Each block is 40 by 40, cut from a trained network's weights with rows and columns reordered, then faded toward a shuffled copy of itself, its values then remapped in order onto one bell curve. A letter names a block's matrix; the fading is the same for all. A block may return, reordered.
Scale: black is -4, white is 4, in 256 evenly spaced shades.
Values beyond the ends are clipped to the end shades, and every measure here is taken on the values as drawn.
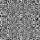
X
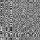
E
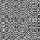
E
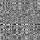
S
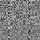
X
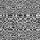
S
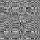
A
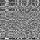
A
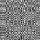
E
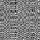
E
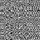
E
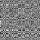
A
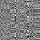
E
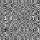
E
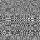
S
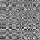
A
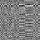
A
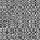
E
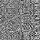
X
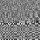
S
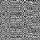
E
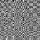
E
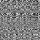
S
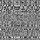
S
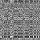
A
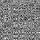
X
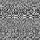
S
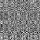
E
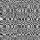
A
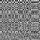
A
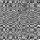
A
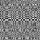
A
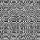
A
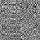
E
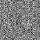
X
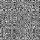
X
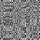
E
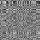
A
